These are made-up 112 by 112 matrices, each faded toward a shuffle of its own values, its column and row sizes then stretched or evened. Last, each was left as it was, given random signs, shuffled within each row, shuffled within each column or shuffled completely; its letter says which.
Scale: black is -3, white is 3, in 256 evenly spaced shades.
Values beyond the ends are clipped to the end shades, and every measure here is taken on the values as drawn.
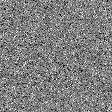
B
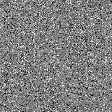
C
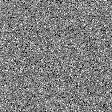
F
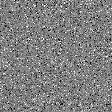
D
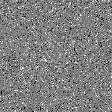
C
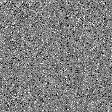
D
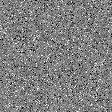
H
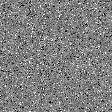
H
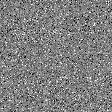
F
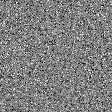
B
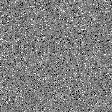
C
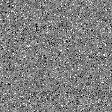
D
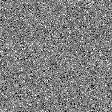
C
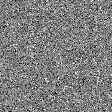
D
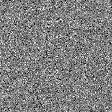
C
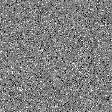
C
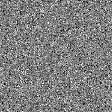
C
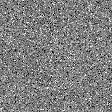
H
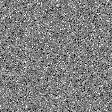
H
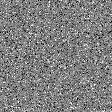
F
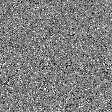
F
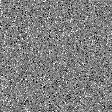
D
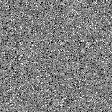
C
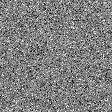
B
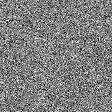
D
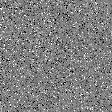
C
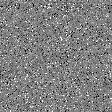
D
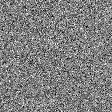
B
